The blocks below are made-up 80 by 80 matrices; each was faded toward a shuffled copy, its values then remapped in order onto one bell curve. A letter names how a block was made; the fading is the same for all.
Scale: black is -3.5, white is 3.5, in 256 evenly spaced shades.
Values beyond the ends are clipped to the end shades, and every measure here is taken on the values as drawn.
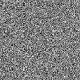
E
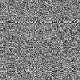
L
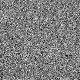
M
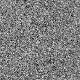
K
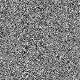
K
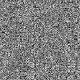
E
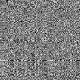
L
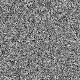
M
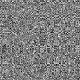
L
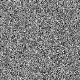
K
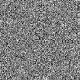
E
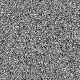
M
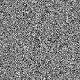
E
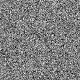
M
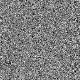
K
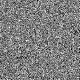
K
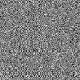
L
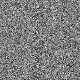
K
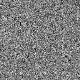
K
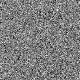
K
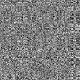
L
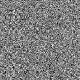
E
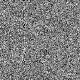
K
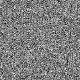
E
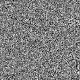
K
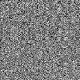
E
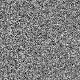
K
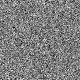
M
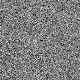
K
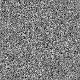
K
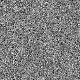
K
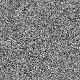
M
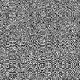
L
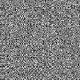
L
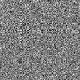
L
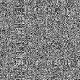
E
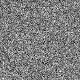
K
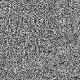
E
